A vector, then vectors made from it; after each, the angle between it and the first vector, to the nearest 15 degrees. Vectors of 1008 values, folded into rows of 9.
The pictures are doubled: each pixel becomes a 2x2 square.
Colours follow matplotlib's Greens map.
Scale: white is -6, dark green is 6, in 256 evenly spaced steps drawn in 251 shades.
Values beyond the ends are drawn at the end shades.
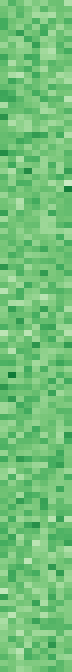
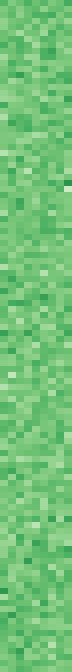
165 degrees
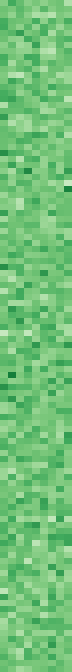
15 degrees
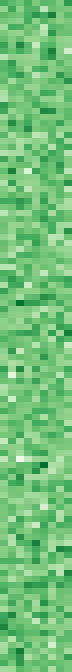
135 degrees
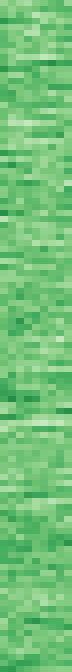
60 degrees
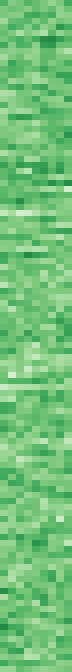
135 degrees
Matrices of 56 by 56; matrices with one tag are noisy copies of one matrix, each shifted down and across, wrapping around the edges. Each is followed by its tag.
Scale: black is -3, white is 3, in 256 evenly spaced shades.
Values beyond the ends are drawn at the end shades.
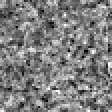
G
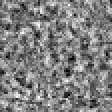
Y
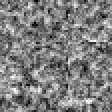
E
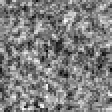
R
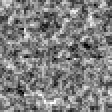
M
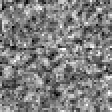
G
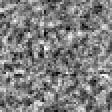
G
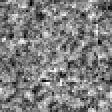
G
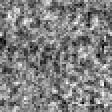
R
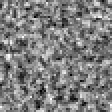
Y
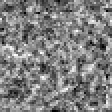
M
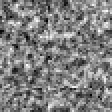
E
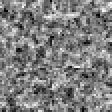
E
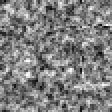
E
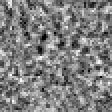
Y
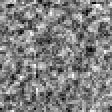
G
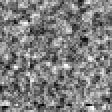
G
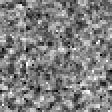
G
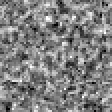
E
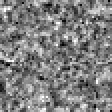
E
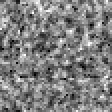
M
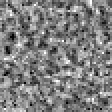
Y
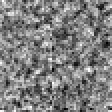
G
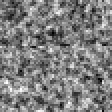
M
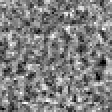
Y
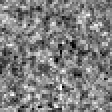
R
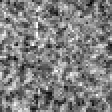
R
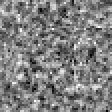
E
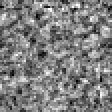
G
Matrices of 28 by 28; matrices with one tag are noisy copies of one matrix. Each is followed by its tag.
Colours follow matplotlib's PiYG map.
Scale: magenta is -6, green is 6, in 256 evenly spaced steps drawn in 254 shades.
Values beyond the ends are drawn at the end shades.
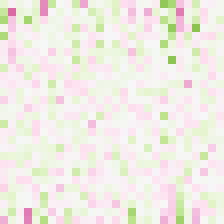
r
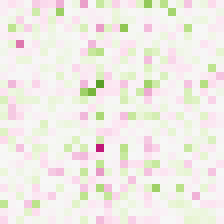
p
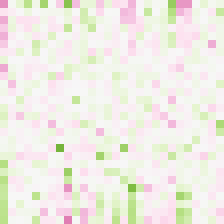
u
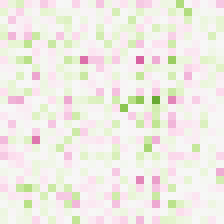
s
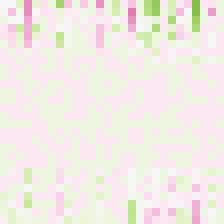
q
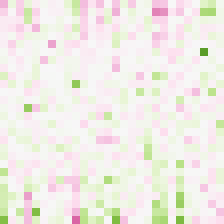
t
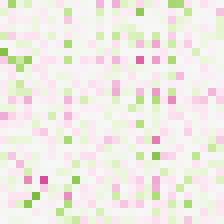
s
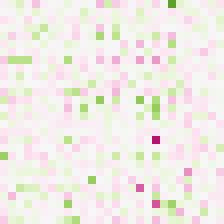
s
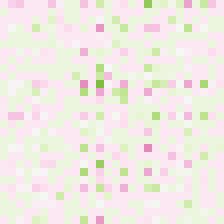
p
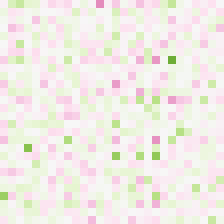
s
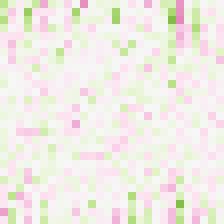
r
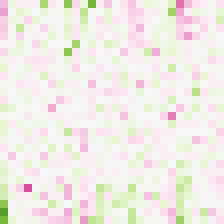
u
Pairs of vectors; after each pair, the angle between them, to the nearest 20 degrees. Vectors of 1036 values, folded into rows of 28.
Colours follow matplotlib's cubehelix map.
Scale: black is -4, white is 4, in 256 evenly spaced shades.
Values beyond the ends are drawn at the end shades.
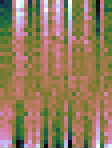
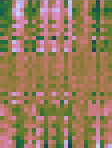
40 degrees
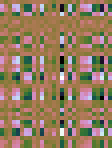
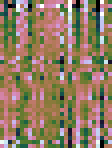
60 degrees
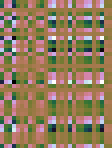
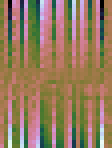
100 degrees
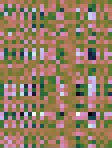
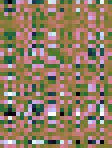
60 degrees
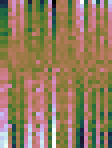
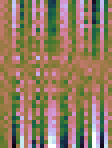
80 degrees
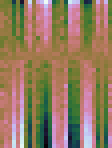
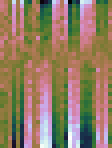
160 degrees
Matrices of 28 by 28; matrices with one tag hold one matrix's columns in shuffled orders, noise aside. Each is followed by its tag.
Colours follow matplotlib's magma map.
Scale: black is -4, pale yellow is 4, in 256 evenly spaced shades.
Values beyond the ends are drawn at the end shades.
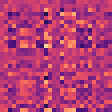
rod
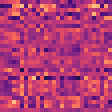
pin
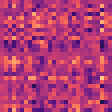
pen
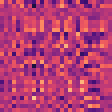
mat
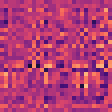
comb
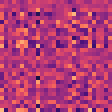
rod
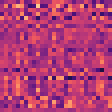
pin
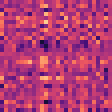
pen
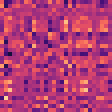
mat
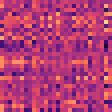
pen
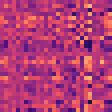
pen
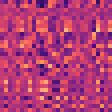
mat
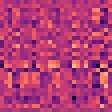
comb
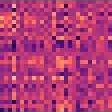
pen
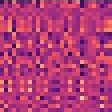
mat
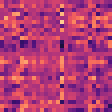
pen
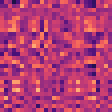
mat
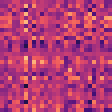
pen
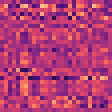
pin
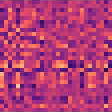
comb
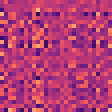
rod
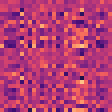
rod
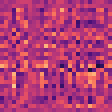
comb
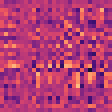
comb
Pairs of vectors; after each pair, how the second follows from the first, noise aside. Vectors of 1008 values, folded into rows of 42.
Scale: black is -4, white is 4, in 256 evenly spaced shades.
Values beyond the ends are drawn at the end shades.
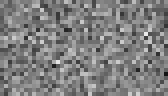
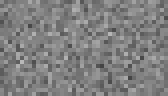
reversed, shrunk.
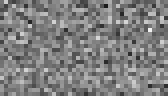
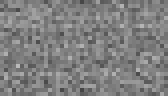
reversed, shrunk.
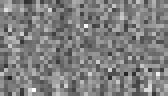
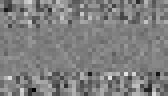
negated, partly zeroed.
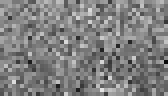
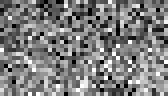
negated, scaled up.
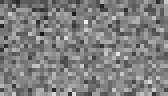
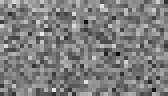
negated.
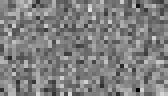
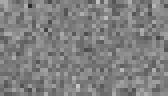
reversed, shrunk.
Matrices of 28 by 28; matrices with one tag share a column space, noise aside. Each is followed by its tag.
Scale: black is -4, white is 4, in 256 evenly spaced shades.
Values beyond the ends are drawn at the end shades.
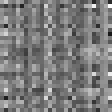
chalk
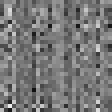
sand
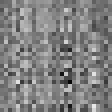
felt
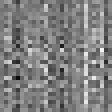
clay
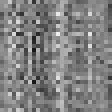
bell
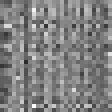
sand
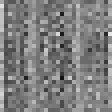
bell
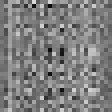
chalk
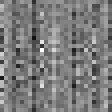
clay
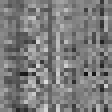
felt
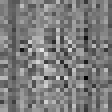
clay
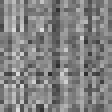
felt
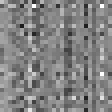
chalk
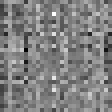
bell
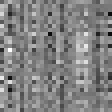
bell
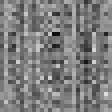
bell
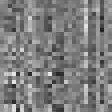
felt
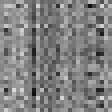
chalk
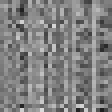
sand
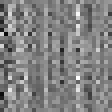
bell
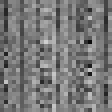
felt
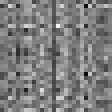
chalk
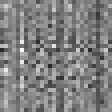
clay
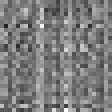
sand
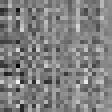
felt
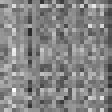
chalk
